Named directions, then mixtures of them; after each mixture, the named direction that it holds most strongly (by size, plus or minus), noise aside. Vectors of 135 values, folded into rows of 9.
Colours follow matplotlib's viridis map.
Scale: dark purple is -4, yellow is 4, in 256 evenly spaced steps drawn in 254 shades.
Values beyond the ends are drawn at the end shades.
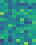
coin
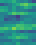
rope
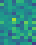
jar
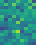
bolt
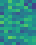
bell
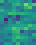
rope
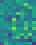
jar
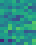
coin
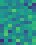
coin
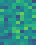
bolt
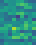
rope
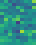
bolt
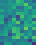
jar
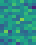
bell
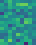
coin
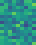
jar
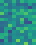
coin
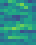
rope
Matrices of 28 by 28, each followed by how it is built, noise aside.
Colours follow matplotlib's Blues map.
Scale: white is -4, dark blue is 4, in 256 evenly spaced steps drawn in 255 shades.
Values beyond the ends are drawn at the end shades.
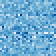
uneven rows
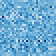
uneven rows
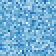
noise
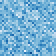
Toeplitz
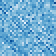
Toeplitz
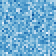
noise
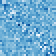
banded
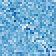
banded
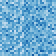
repeating rows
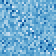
banded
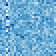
uneven columns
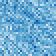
Toeplitz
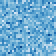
noise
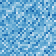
Hankel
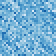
Toeplitz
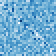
banded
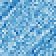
Hankel
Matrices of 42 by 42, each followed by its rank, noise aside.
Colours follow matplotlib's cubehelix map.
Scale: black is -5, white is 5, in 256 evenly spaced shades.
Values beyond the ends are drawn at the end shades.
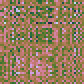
three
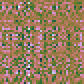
four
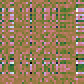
one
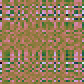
one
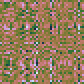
three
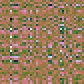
three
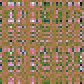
two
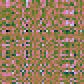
three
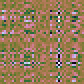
two
